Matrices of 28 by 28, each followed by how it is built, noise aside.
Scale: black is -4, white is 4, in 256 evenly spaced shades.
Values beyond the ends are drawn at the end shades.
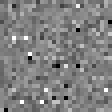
sparse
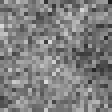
smooth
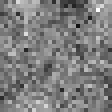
smooth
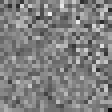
upper triangular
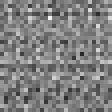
repeating columns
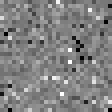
sparse
